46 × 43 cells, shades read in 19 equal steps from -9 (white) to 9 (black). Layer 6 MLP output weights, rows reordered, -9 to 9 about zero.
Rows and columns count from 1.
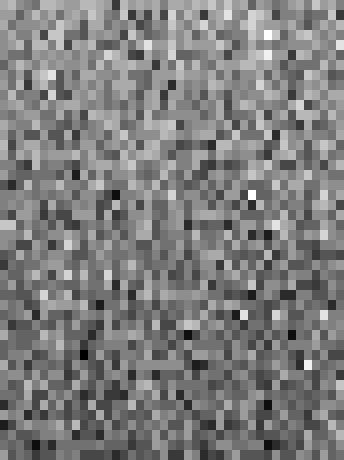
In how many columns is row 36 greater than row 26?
18
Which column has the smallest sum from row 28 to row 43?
8
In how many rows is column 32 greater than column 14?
20
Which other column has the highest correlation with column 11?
16
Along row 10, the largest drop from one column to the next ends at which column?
7
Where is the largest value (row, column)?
36, 11
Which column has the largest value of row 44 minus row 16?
10
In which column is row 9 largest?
22
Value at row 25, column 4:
4
